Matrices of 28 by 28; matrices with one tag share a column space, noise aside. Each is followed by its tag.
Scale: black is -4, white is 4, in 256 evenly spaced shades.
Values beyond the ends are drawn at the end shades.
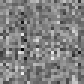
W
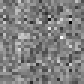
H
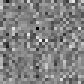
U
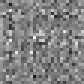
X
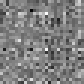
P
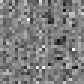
P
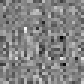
W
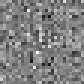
X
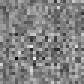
W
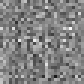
U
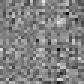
P
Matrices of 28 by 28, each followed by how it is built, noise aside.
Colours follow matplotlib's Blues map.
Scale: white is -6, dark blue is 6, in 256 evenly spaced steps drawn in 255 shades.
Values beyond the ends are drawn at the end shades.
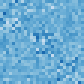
block diagonal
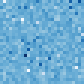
sparse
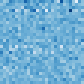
uneven rows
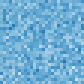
noise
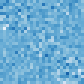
block diagonal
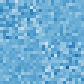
block diagonal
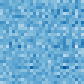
low rank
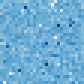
sparse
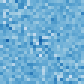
block diagonal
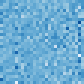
uneven columns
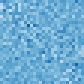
block diagonal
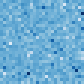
sparse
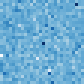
sparse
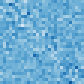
block diagonal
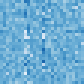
uneven columns
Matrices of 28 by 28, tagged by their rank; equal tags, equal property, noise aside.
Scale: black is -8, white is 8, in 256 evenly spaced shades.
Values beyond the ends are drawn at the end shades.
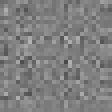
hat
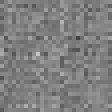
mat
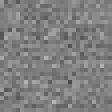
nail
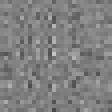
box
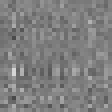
hat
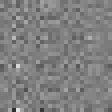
hat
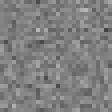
mat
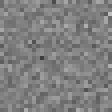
nail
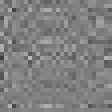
box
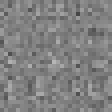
mat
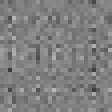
box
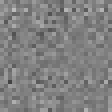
mat
